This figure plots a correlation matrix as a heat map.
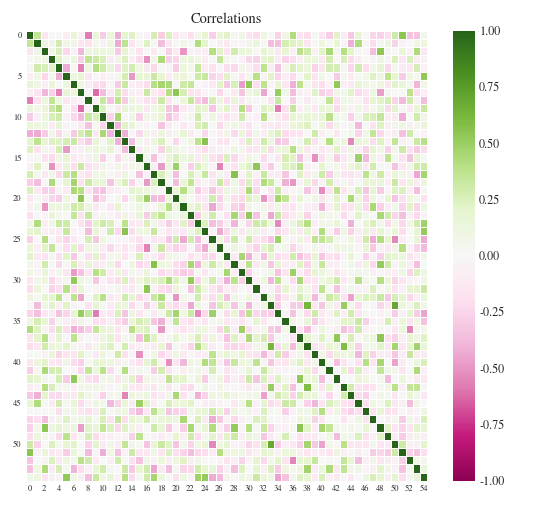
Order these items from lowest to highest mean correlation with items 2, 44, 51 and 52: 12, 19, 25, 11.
12, 19, 11, 25
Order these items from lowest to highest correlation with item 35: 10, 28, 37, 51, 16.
10, 28, 37, 51, 16
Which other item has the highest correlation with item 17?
28
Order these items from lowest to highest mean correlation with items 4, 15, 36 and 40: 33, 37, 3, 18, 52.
52, 33, 18, 3, 37
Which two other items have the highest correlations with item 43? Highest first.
38, 33
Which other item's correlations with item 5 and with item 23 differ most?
4
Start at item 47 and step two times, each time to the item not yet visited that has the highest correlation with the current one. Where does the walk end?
19
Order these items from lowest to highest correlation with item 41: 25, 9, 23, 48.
23, 9, 25, 48
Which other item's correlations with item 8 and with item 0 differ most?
51
